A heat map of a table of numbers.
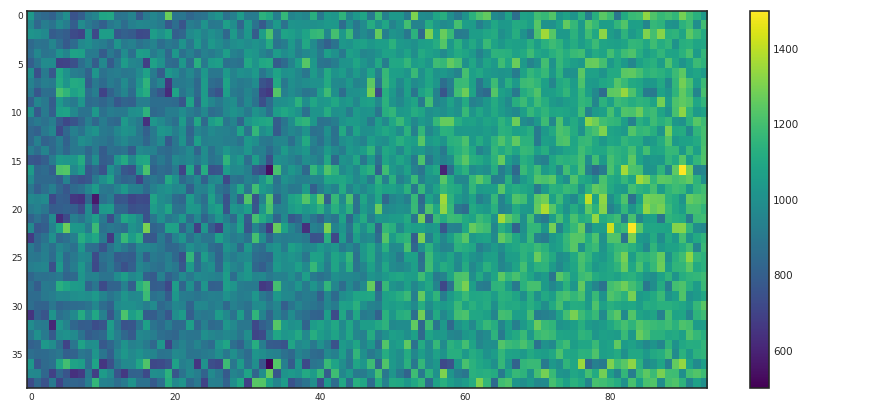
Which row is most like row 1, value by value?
24
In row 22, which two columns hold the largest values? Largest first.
83, 80
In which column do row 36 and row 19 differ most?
33
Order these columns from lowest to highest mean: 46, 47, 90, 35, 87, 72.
35, 46, 47, 72, 87, 90
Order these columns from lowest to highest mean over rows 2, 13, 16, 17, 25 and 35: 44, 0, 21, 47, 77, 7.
21, 7, 0, 47, 44, 77
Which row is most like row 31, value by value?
23
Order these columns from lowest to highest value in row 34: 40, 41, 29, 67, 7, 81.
29, 41, 40, 7, 67, 81
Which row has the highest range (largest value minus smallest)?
16
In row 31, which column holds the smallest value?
0
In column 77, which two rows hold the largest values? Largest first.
19, 11
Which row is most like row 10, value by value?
6
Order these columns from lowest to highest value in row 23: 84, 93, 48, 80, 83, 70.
48, 70, 84, 93, 80, 83
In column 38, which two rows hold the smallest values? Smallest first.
22, 36
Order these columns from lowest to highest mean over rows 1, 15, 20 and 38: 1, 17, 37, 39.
1, 17, 37, 39
